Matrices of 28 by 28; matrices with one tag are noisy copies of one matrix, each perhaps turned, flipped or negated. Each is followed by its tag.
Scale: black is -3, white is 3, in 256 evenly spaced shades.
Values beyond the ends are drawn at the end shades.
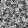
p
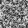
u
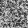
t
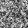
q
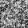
t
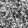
q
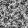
p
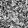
q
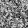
q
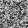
t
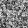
q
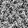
p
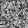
t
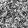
q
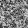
u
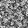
p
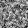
p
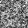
t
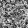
u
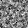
p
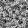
p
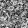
q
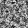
p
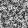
p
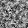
p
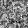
t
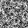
p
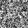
q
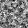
p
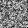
t
